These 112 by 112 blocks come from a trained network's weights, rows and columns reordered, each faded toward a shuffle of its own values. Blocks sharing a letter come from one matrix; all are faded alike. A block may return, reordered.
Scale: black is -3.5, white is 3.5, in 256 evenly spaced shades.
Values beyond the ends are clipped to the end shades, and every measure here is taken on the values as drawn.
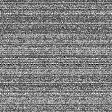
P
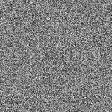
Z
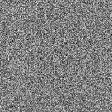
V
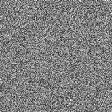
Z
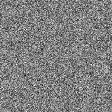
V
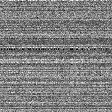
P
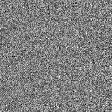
V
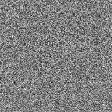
Z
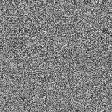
Z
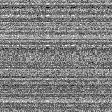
P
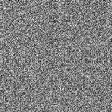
V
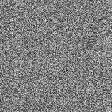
Z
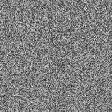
Z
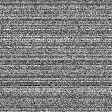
P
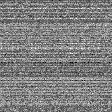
P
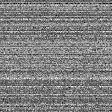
P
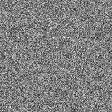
Z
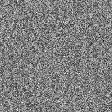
Z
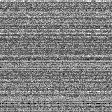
P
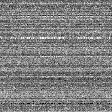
P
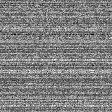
P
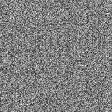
V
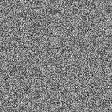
Z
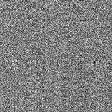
V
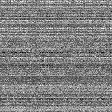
P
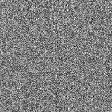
V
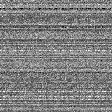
P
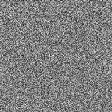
Z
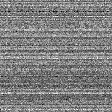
P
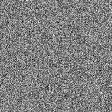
V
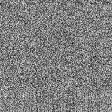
Z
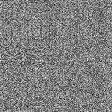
Z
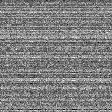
P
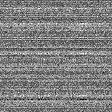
P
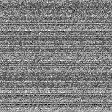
P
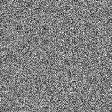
V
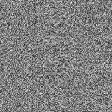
Z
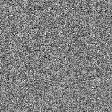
V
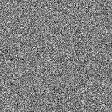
V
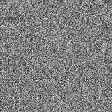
V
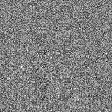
V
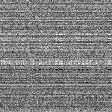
P
